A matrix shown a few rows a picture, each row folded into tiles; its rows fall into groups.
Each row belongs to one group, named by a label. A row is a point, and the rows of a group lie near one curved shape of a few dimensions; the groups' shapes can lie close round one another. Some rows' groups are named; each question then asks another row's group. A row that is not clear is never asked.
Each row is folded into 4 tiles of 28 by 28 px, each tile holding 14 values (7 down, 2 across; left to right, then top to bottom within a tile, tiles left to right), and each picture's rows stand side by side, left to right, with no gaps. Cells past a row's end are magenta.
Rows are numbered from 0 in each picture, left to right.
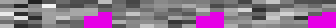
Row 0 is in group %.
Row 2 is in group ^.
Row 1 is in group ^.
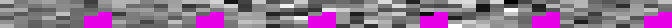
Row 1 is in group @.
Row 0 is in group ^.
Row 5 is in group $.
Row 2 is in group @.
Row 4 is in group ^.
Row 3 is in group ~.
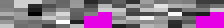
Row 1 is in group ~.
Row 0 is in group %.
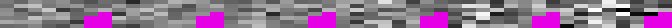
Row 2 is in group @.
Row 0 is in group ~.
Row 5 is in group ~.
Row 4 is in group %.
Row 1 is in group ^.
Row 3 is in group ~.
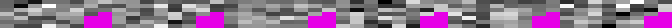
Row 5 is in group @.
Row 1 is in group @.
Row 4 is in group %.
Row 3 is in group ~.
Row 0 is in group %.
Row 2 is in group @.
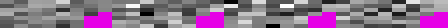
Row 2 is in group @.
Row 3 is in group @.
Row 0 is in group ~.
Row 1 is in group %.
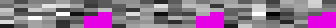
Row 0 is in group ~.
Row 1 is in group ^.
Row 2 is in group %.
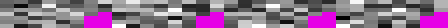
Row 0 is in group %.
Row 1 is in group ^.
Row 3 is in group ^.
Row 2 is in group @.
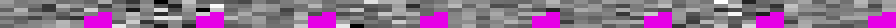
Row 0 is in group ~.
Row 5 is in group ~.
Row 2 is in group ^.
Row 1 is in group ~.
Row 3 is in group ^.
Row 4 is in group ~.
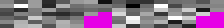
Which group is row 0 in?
%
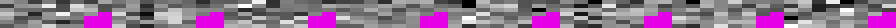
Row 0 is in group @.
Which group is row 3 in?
^
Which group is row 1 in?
%
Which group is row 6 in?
^
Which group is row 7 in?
^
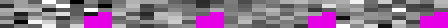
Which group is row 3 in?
^
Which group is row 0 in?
~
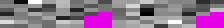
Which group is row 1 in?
%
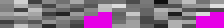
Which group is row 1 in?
~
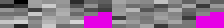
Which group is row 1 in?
^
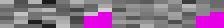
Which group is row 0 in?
~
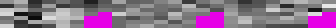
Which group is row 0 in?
%
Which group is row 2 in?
~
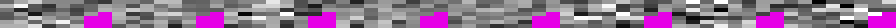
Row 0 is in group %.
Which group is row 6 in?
~
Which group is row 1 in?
~
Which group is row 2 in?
~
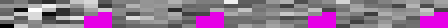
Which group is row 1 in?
~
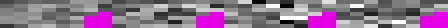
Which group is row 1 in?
^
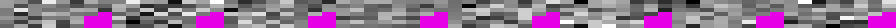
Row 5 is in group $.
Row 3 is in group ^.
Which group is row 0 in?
~
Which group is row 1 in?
@
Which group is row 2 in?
@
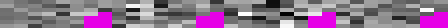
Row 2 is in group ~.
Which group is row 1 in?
%
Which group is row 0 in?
~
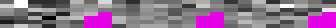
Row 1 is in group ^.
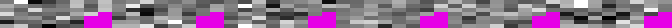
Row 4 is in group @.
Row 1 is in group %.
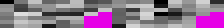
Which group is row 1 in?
%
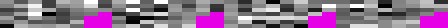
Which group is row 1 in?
~
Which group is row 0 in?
%
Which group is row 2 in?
~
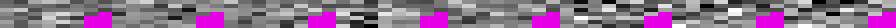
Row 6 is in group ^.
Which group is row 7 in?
^
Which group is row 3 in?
%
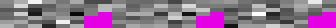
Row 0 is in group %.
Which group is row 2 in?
%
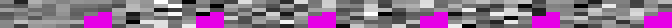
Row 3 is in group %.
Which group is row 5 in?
%
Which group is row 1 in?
~
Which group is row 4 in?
^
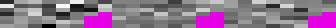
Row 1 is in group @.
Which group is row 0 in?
@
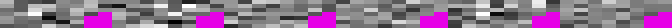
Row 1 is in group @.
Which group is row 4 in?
%
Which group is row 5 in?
~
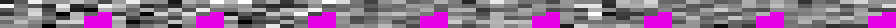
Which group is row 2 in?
@
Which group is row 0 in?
@
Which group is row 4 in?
^
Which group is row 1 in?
@
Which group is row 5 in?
%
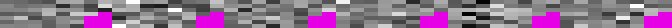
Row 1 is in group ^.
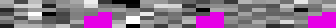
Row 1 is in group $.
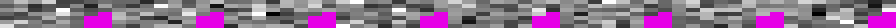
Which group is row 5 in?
~
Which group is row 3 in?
^
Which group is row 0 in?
^
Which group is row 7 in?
%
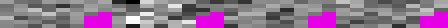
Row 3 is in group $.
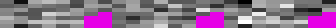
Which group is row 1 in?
~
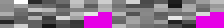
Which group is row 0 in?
$
